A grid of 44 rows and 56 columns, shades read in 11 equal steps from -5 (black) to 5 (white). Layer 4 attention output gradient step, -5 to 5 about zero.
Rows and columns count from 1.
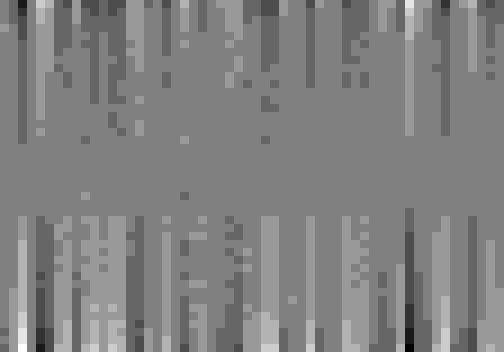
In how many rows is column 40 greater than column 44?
12
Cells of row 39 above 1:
4
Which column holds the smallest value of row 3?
3
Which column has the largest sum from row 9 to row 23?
46
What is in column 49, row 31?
1
